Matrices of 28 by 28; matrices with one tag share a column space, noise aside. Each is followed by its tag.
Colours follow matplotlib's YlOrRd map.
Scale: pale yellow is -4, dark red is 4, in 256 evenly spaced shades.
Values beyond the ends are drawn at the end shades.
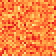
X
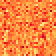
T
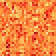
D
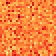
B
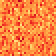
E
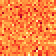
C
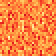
C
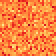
X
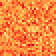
D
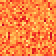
T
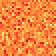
T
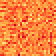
T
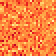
X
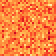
T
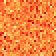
X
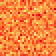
X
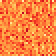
E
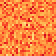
T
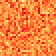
E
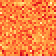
B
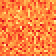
D
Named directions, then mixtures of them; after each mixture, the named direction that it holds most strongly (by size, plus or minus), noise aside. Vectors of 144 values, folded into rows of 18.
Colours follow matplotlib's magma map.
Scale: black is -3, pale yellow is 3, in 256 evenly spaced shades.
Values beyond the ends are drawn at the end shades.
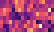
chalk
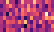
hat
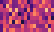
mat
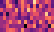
hat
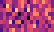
mat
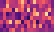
chalk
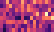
hat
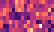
chalk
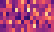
hat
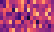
chalk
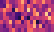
chalk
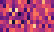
mat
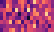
mat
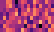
hat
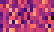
mat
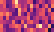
mat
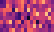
chalk
